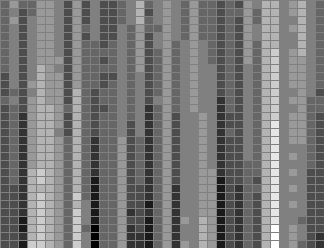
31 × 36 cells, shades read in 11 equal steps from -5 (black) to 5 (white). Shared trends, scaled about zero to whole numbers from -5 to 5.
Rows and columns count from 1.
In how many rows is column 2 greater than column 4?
3
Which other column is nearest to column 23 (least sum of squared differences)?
14
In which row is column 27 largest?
2
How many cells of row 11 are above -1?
20
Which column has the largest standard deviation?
11
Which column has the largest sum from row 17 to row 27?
31
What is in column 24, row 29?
1
